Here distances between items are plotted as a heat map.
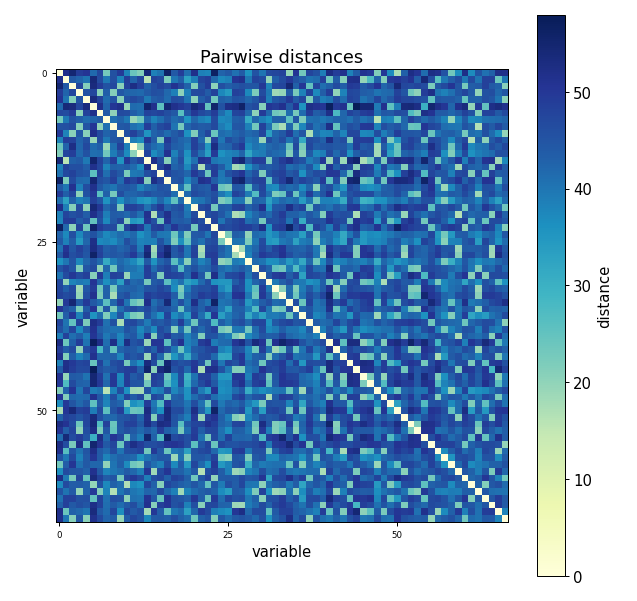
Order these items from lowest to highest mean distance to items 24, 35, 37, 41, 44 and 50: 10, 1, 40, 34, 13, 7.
7, 34, 10, 1, 13, 40
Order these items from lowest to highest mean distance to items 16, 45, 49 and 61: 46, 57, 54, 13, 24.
13, 46, 24, 54, 57
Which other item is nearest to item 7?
47
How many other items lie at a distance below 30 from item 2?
8
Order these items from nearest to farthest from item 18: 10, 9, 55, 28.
28, 10, 9, 55
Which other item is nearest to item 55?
66
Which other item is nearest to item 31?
48
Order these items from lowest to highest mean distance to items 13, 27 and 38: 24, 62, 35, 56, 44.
24, 56, 44, 62, 35
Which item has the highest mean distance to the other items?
5
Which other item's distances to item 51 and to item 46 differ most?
27
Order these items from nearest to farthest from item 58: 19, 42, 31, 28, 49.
28, 19, 49, 31, 42
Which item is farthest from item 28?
23
